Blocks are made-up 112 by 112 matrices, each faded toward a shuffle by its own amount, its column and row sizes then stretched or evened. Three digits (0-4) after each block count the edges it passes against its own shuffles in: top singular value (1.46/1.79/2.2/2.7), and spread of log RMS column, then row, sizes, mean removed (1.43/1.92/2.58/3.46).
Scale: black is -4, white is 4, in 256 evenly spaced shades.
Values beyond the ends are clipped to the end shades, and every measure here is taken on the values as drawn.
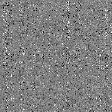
0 3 2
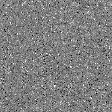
1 1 0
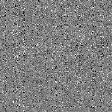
1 3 2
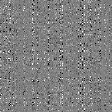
2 4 2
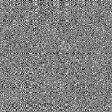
4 2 3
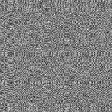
4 1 1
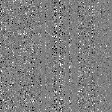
1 4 1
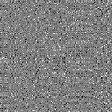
4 1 1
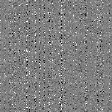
1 4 1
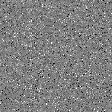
2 0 0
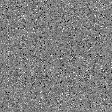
0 2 1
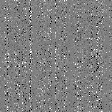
1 4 1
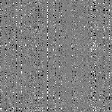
3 4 2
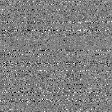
2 1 4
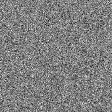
1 0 0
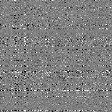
3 2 4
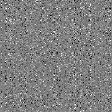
2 3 1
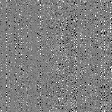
2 4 0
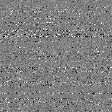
0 0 4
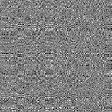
4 1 3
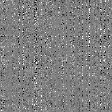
2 4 2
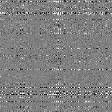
4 2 4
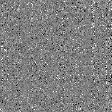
0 3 1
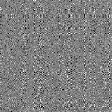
4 3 2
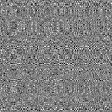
4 0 3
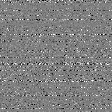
2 0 4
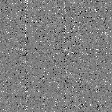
1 2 2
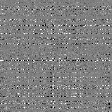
3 2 4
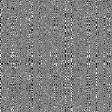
4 4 2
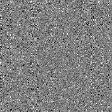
2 3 1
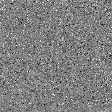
0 0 1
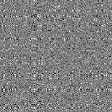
4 2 3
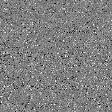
1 0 2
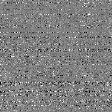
1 1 4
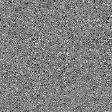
1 2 1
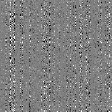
3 4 1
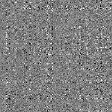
2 3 3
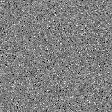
1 0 0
